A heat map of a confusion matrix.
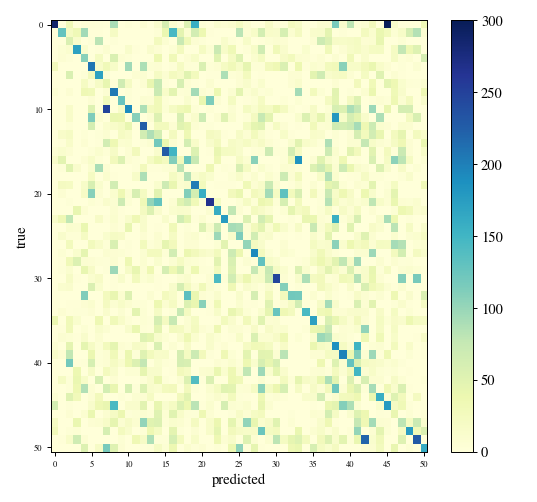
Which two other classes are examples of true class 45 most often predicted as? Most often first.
8, 39
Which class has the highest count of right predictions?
0
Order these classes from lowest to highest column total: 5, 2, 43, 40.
2, 5, 40, 43
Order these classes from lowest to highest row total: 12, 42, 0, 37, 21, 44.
37, 44, 42, 12, 21, 0
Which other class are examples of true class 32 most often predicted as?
18
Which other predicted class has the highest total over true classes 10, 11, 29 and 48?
7
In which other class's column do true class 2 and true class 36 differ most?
42
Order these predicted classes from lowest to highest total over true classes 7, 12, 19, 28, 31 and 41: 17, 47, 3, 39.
47, 3, 39, 17
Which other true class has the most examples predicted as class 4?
32
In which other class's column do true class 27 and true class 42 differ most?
19
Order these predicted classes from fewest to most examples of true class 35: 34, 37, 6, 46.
34, 46, 6, 37
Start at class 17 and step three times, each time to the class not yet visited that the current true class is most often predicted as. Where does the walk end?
38
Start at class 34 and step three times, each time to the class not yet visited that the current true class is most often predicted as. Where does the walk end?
24
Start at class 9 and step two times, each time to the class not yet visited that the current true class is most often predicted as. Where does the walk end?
14
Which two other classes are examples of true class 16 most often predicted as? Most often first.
33, 18
